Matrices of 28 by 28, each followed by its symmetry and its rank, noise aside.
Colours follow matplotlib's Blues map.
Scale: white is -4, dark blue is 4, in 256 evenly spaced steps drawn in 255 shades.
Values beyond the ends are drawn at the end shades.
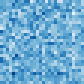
antisymmetric, rank eight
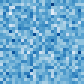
no symmetry, rank six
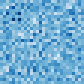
symmetric, rank six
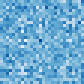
symmetric, rank six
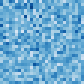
no symmetry, rank seven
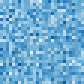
no symmetry, rank seven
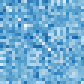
symmetric, rank six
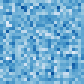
antisymmetric, rank eight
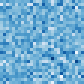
no symmetry, rank six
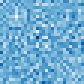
symmetric, rank eight
